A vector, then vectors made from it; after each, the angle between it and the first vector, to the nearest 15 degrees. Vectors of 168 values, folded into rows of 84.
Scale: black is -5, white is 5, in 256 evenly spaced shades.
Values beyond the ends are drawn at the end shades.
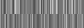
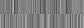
105 degrees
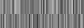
45 degrees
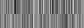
135 degrees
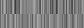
165 degrees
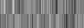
135 degrees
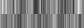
60 degrees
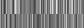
15 degrees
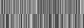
75 degrees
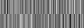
60 degrees
